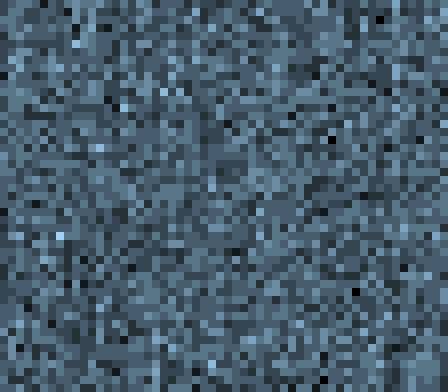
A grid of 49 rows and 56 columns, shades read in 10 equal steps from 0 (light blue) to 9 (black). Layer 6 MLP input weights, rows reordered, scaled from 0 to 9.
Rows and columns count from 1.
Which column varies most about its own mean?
41
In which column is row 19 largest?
49
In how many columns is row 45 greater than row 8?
24
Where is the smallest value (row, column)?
30, 8
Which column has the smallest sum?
3
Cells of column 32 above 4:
31
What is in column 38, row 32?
7
